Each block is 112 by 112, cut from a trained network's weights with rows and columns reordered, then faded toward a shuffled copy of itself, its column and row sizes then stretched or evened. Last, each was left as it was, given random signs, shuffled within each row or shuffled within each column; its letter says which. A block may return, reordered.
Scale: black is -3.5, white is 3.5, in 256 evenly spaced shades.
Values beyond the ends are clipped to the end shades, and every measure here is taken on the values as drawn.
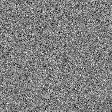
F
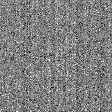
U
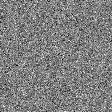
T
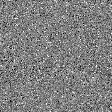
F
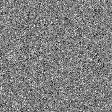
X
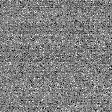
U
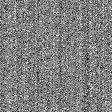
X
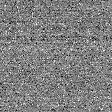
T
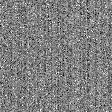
X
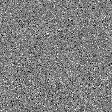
F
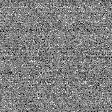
U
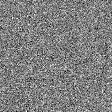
X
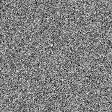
T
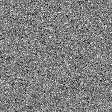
T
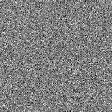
U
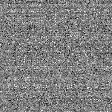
U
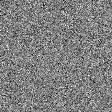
X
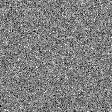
T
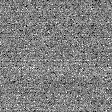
T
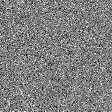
T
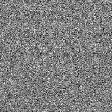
U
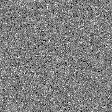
X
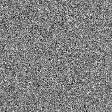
F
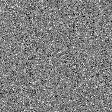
X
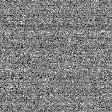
U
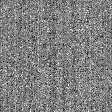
X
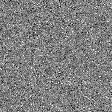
T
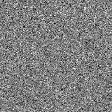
U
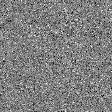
F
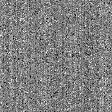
U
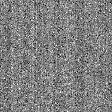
U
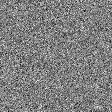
T
